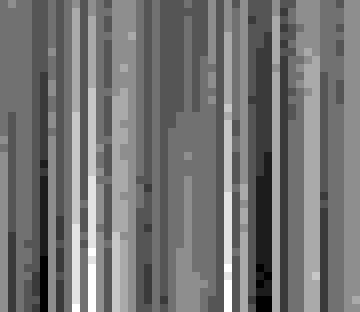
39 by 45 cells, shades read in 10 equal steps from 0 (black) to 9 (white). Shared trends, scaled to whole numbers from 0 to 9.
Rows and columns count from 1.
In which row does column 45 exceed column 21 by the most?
38
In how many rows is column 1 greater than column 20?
21
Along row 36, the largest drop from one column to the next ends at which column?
30
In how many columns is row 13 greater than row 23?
7
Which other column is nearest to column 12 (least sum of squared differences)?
29
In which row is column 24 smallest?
2
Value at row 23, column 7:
5
